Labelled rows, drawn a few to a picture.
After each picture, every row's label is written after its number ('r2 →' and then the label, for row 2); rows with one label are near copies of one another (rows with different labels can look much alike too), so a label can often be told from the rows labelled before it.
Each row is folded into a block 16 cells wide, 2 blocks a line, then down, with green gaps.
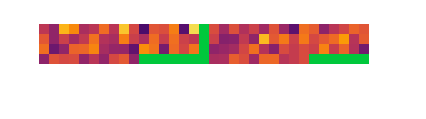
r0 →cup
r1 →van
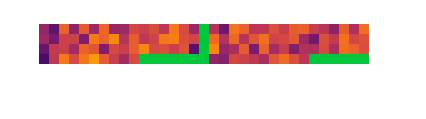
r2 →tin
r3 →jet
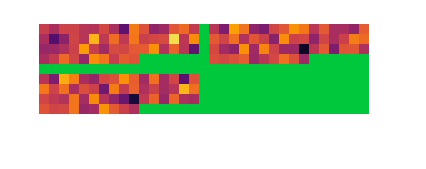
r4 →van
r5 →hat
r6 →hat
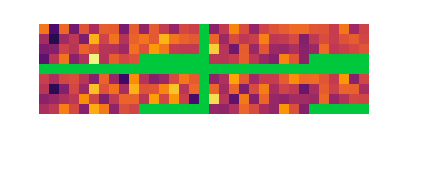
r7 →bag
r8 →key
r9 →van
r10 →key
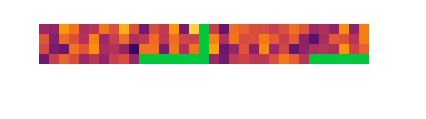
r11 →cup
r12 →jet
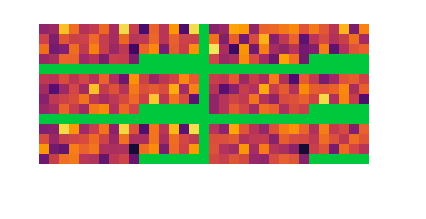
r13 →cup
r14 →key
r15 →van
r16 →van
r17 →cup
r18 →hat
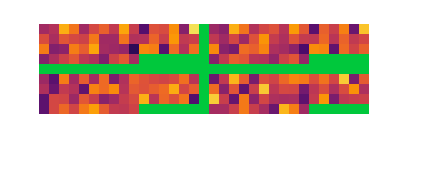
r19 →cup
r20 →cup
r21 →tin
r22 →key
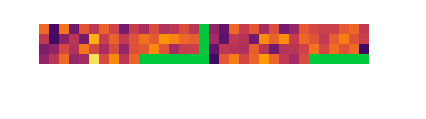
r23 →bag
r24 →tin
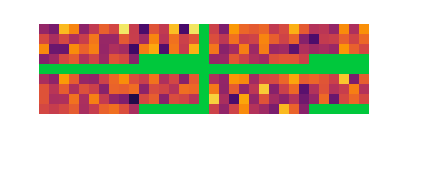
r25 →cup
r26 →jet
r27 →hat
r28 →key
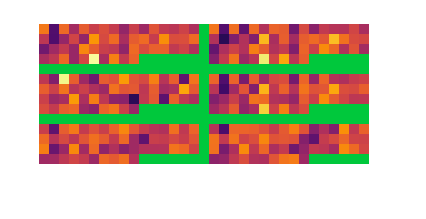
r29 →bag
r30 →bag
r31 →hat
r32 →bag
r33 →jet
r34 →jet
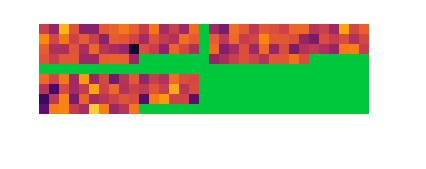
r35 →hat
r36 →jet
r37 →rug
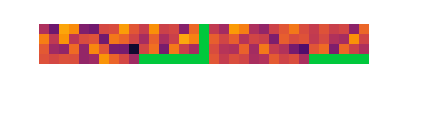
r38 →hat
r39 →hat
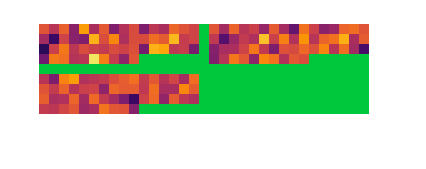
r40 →rug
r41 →van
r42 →hat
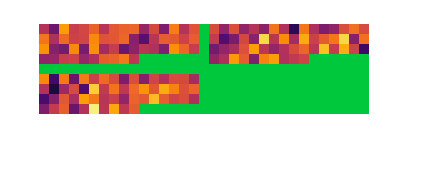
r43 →jet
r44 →van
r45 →bag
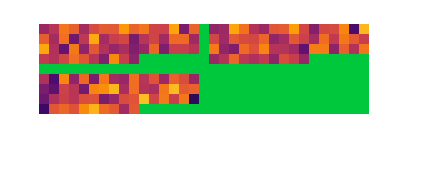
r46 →key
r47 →cup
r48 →tin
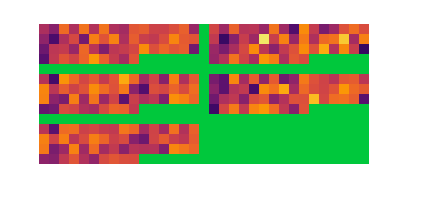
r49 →tin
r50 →van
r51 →jet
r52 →tin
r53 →jet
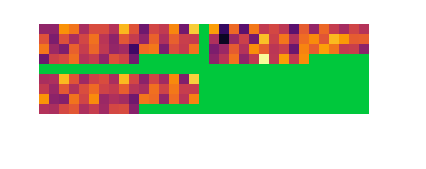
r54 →cup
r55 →bag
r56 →cup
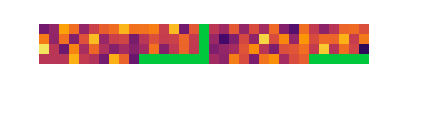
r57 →key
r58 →van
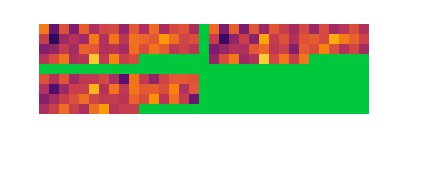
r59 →bag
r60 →bag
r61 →van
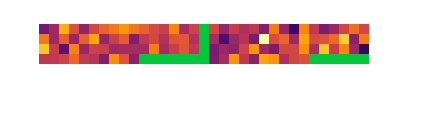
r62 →key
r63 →van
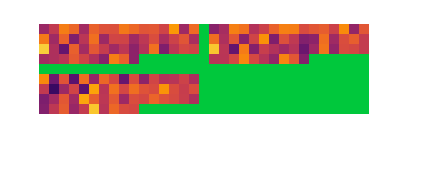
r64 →key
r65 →key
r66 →bag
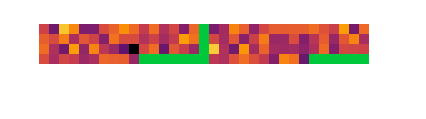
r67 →hat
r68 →key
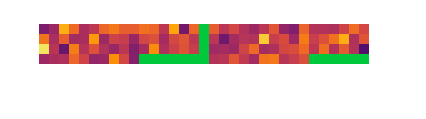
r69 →key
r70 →van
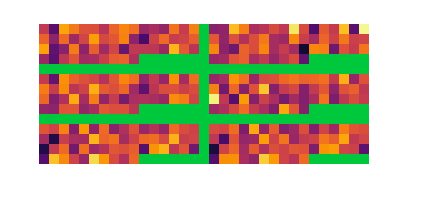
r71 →jet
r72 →cup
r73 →jet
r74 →key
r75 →rug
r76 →rug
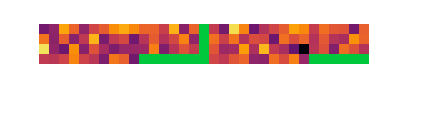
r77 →key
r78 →hat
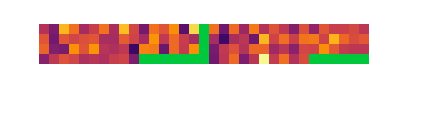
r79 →cup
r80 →bag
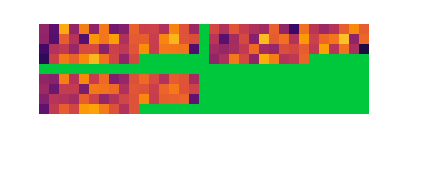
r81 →tin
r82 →van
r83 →tin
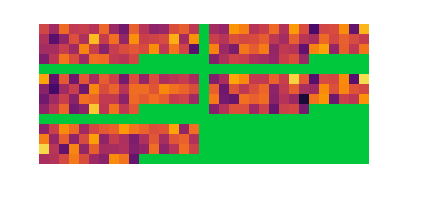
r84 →van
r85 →cup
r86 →bag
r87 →cup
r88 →key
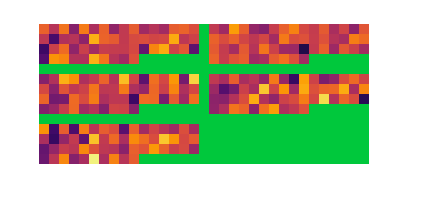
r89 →rug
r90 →hat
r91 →cup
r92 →van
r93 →bag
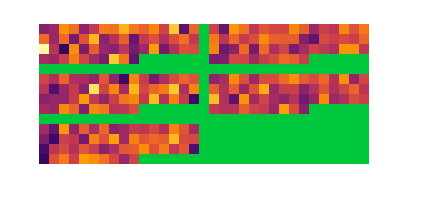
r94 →key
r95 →jet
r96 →van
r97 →key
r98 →tin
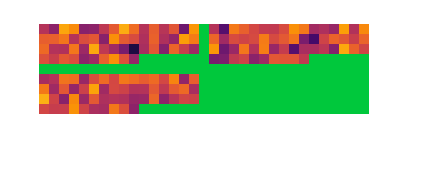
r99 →hat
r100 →jet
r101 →key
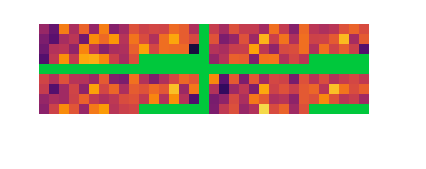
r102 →tin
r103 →van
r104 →van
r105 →bag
